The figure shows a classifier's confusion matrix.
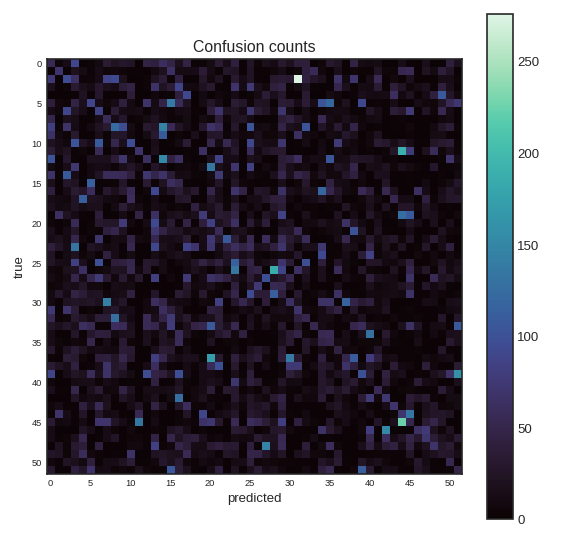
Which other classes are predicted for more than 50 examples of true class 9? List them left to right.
0, 14, 31
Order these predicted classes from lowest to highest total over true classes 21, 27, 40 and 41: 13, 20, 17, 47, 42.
47, 42, 17, 20, 13
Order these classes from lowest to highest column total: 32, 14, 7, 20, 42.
42, 32, 7, 14, 20
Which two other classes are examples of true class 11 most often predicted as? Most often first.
44, 45
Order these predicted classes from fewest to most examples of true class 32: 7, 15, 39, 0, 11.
11, 39, 7, 0, 15
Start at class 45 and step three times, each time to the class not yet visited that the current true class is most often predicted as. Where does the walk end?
29
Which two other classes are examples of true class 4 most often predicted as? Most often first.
49, 17
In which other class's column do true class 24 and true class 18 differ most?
34
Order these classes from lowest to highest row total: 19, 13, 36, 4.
36, 4, 13, 19
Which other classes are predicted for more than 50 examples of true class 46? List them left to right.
34, 40, 42, 47
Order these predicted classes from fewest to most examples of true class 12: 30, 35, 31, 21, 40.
40, 30, 31, 21, 35
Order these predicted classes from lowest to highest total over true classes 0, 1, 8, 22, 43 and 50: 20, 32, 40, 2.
40, 2, 20, 32
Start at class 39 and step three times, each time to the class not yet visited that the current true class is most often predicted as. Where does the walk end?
5
